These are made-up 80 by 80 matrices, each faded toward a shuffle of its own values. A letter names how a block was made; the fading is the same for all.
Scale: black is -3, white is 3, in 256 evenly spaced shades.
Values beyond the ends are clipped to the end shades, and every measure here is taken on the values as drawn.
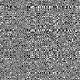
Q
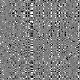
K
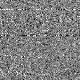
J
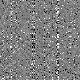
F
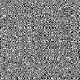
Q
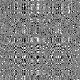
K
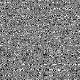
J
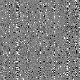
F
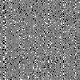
F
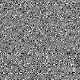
J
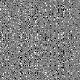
F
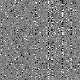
F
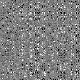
F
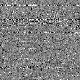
J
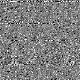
J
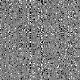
F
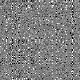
F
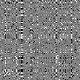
K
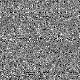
J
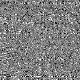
J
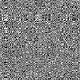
Q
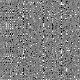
F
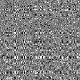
Q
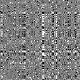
K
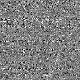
J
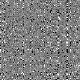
F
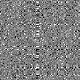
Q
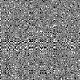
Q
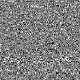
J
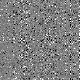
F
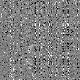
F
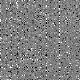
F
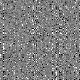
F
